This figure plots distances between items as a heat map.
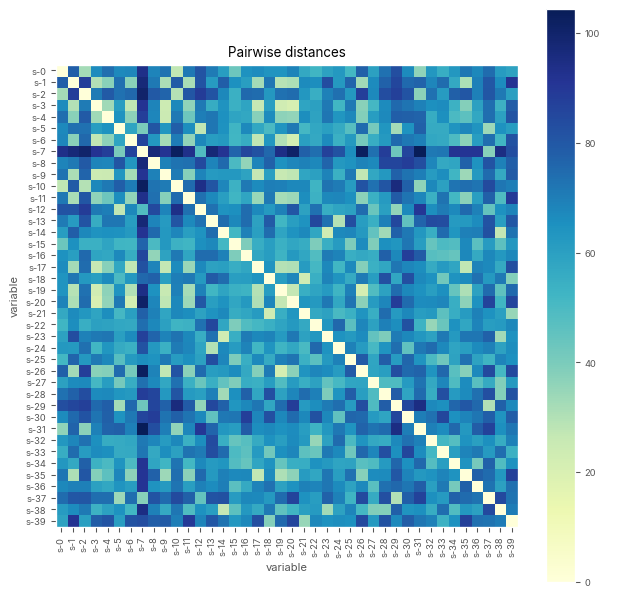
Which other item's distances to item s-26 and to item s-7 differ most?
s-19
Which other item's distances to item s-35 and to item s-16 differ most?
s-8
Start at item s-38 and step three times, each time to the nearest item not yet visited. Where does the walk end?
s-28
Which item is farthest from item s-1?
s-7
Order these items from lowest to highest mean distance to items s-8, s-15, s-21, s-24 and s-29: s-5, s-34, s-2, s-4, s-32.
s-5, s-34, s-32, s-4, s-2
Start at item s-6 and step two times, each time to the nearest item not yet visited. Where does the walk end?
s-3
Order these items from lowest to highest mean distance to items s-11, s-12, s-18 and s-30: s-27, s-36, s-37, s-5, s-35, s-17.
s-5, s-27, s-17, s-35, s-37, s-36
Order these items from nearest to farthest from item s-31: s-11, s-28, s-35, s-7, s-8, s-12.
s-35, s-11, s-28, s-8, s-12, s-7
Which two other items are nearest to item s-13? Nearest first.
s-24, s-30
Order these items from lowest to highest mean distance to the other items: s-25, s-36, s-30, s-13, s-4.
s-4, s-25, s-36, s-13, s-30
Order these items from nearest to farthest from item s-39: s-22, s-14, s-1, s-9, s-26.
s-22, s-14, s-9, s-26, s-1
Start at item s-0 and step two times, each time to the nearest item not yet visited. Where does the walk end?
s-2
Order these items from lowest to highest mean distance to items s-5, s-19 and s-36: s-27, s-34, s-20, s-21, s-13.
s-27, s-34, s-20, s-21, s-13
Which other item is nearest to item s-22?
s-32
